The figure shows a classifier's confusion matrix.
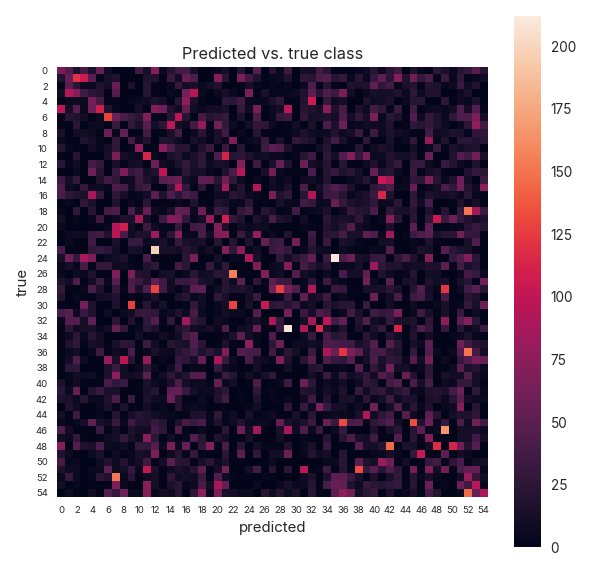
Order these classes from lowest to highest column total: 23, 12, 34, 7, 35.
23, 35, 12, 34, 7
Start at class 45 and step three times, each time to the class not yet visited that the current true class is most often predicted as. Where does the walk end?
7
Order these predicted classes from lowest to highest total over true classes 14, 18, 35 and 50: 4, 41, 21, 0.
4, 0, 21, 41
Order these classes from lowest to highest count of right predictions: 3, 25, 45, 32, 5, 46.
3, 46, 25, 32, 5, 45
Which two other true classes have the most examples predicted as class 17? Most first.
3, 24
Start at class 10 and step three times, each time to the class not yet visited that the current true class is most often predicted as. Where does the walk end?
12
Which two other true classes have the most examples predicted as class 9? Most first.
30, 26
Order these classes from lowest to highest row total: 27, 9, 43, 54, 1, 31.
43, 9, 31, 27, 54, 1
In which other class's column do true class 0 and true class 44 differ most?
39
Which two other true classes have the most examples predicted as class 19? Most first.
48, 14
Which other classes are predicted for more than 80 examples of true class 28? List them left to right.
12, 32, 49
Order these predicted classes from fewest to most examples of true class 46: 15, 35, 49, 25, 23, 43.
35, 43, 15, 23, 25, 49
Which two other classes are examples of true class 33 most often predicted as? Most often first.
29, 43
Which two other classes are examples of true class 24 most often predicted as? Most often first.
35, 3
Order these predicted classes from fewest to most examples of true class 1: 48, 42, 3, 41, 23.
48, 42, 41, 23, 3
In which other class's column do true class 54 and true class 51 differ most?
38
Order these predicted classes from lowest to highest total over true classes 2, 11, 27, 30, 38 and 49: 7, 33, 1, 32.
33, 1, 32, 7
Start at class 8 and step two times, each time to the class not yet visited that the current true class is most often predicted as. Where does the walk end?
15
